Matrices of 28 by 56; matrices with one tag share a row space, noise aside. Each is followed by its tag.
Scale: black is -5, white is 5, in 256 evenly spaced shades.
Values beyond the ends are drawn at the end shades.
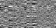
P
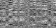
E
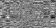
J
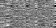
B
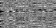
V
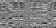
E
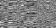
P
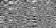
P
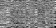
B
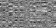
E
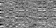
V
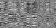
P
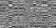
E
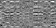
J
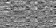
B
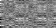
V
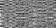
V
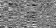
P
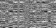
E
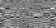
J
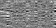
B
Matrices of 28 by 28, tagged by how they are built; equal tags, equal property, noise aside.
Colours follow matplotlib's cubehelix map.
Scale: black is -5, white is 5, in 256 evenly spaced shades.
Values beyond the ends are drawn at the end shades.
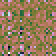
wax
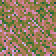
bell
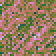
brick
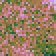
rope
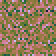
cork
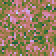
rope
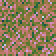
brick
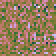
wax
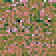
cork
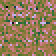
cork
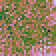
rope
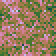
rope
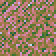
brick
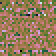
cork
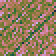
brick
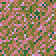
brick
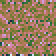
cork
